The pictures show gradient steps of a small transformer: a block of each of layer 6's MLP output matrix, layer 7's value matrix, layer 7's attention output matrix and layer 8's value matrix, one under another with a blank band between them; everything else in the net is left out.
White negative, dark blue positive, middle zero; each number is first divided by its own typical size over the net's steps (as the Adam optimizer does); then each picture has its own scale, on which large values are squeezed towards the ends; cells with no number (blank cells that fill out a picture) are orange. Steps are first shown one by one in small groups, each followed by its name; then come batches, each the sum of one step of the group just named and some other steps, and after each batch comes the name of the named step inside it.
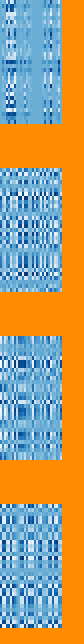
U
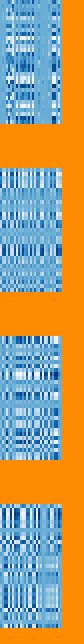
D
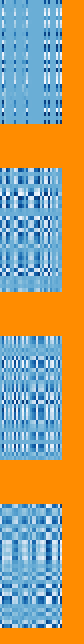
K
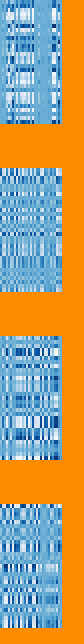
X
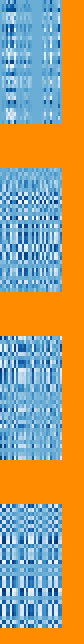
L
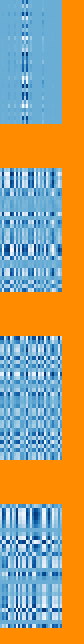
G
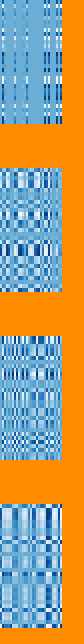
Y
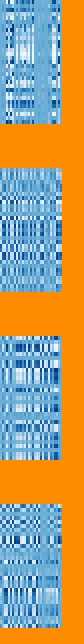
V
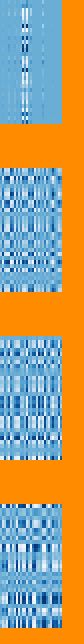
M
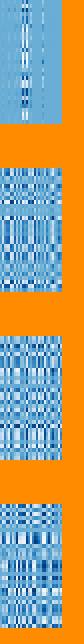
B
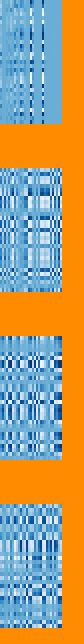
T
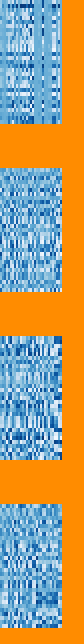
M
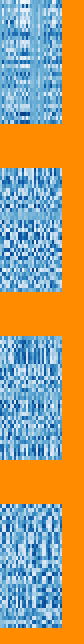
M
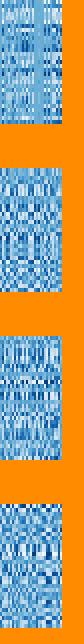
X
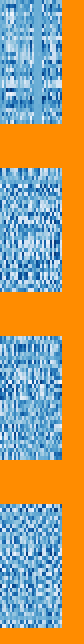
V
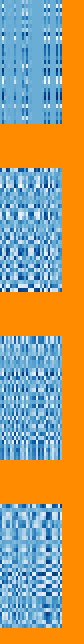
Y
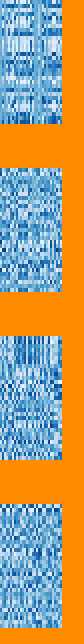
D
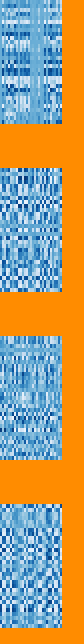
Y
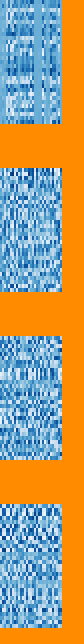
G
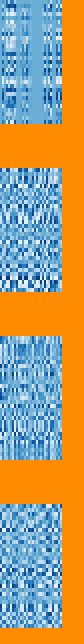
Y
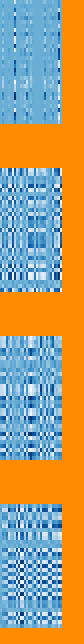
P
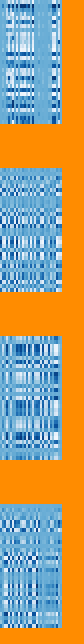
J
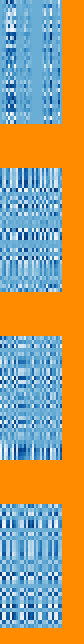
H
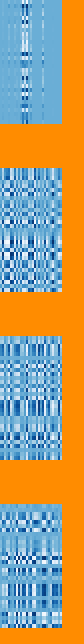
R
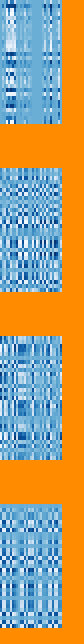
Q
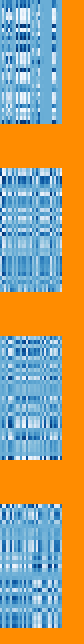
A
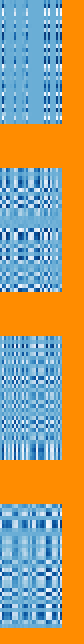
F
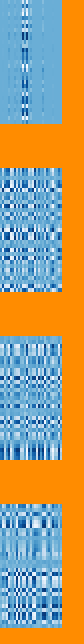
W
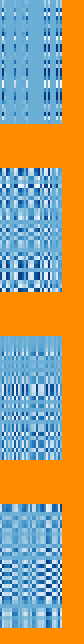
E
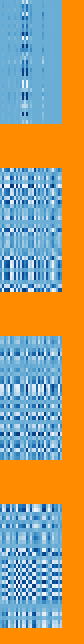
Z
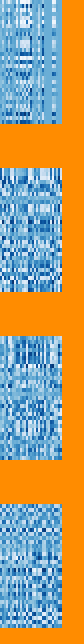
R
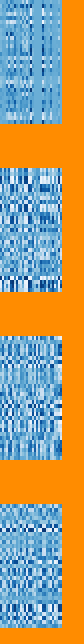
R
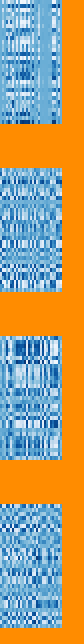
J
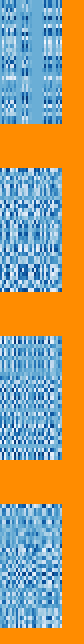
Z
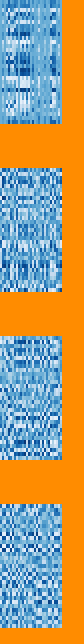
Z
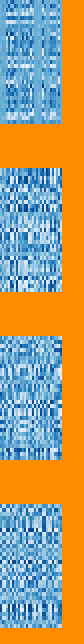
W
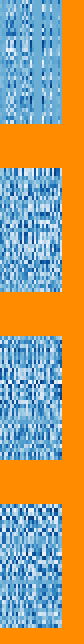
R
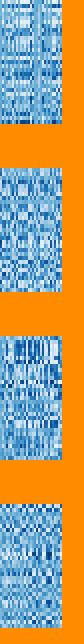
J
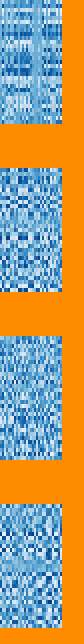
F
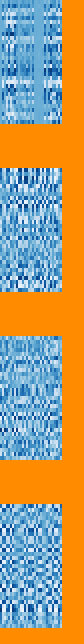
E
